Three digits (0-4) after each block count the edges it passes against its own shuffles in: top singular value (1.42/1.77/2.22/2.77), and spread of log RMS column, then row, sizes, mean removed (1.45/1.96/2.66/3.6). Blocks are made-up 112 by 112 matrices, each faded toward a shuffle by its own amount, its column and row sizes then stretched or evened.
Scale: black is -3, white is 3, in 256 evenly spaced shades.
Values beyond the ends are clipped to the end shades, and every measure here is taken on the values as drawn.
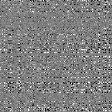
3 3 4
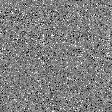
1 0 1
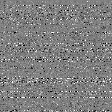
0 0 4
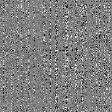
1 4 2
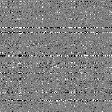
4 2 4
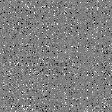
1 3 2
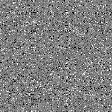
2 1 2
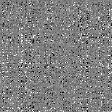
2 3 3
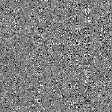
2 3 1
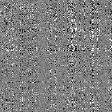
2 4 3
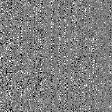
0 4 1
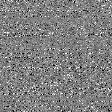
1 0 3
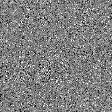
1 1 1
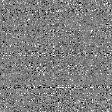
2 2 3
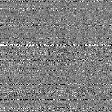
3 1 4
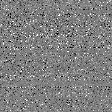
0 1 3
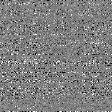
0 2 4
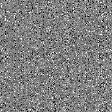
1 3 0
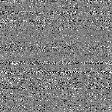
1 2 4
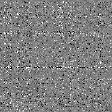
1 3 3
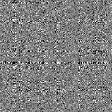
3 3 3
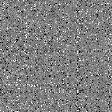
2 2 1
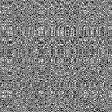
4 2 1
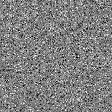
2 0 0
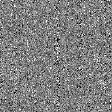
0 3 0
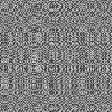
4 1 3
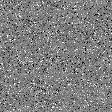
0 0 1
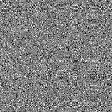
3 0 1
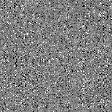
2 2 1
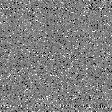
2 0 2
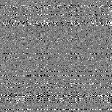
3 2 4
